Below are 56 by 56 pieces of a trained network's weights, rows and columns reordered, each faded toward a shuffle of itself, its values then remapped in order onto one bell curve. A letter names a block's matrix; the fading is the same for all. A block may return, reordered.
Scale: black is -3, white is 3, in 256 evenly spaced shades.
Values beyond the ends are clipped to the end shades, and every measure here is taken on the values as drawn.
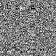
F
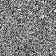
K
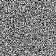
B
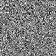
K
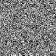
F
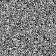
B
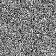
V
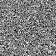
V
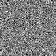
F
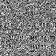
F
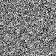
V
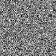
B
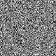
B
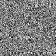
K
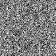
V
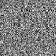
F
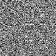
F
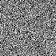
K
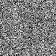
V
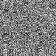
F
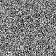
K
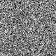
V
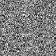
B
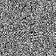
B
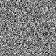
F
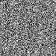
K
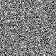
V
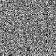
B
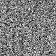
V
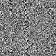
B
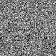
F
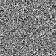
F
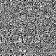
B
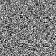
F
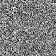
V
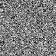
K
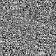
B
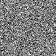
V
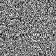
K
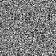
F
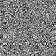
F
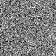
K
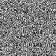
F
